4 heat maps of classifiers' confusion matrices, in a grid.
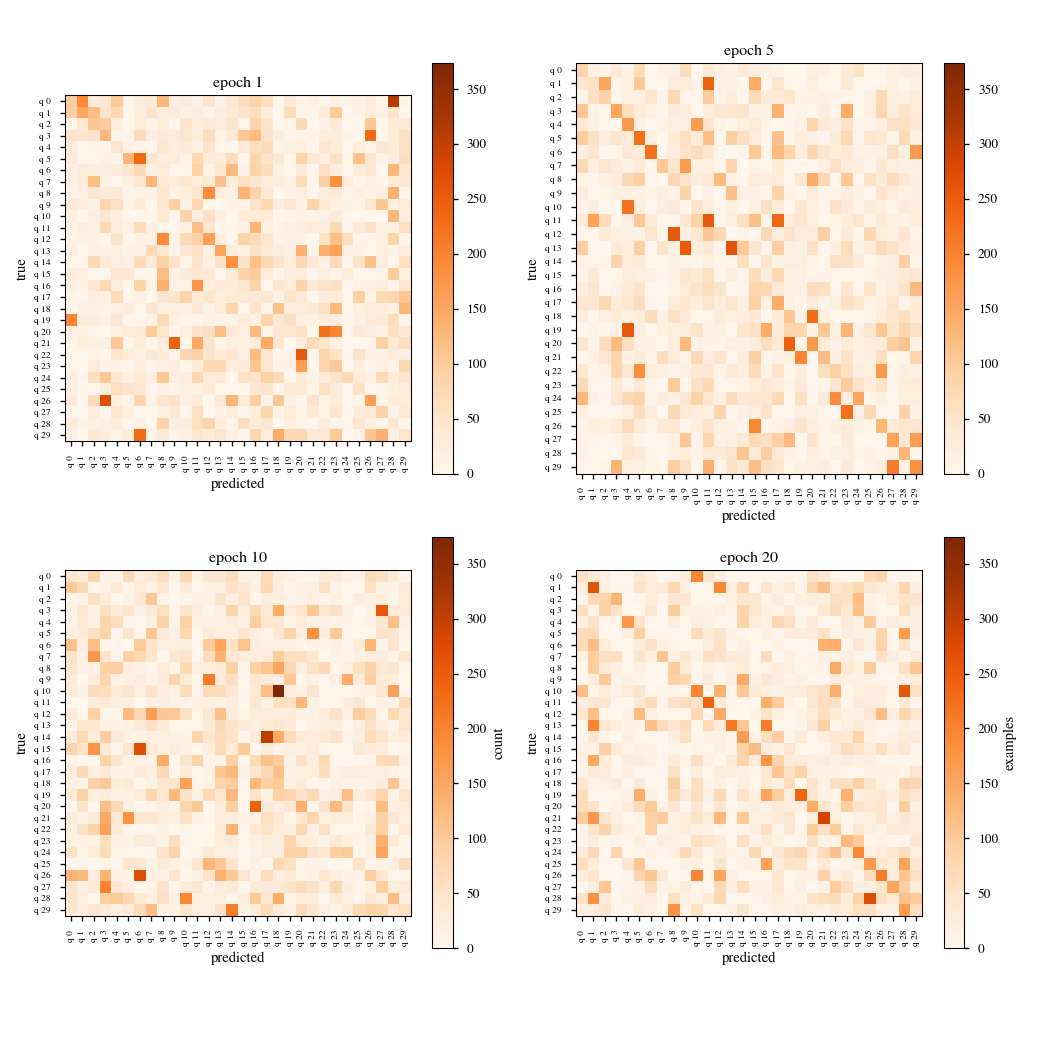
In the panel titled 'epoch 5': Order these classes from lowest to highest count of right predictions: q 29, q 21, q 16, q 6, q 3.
q 16, q 21, q 3, q 29, q 6
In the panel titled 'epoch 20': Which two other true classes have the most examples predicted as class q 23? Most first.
q 19, q 20
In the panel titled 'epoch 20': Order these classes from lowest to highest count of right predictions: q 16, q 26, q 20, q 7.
q 7, q 20, q 16, q 26
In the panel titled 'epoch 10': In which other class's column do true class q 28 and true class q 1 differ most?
q 10
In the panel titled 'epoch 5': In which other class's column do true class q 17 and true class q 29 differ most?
q 27
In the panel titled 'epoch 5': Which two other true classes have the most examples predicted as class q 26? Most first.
q 22, q 19
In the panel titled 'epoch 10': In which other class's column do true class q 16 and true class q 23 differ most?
q 8
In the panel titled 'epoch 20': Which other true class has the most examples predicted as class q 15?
q 24
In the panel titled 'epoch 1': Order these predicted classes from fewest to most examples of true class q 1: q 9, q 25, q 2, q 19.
q 25, q 9, q 19, q 2
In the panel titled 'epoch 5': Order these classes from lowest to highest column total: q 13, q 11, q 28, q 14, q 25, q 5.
q 25, q 14, q 13, q 28, q 5, q 11
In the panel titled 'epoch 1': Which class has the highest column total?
q 16
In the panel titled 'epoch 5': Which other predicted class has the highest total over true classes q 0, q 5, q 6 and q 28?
q 17
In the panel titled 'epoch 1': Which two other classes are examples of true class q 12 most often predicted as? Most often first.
q 8, q 23
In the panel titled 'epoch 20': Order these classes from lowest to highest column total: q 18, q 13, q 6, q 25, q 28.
q 13, q 18, q 6, q 25, q 28
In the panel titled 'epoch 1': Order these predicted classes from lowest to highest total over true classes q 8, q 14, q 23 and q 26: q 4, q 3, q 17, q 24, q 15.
q 24, q 4, q 17, q 15, q 3
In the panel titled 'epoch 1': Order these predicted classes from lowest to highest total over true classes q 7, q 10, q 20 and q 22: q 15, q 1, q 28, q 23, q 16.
q 1, q 15, q 28, q 16, q 23
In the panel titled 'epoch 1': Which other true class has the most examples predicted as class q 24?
q 12
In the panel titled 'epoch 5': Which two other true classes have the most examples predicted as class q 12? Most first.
q 8, q 25
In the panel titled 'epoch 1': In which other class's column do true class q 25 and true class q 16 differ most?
q 11
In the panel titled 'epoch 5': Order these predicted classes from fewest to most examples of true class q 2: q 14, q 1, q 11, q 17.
q 14, q 17, q 1, q 11
